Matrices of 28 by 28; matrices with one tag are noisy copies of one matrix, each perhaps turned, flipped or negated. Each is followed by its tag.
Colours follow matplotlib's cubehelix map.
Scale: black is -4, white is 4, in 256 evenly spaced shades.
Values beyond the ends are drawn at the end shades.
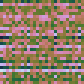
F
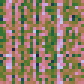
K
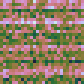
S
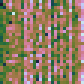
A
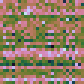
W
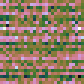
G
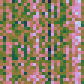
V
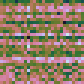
K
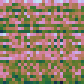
A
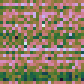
V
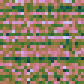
K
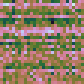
W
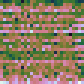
A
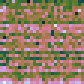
A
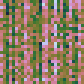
G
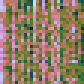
A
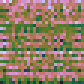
A
